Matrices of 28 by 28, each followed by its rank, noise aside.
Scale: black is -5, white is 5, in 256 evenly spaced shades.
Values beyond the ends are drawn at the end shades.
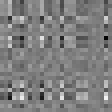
one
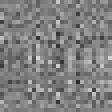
four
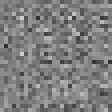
six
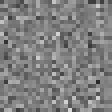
six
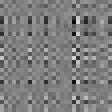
one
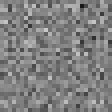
six
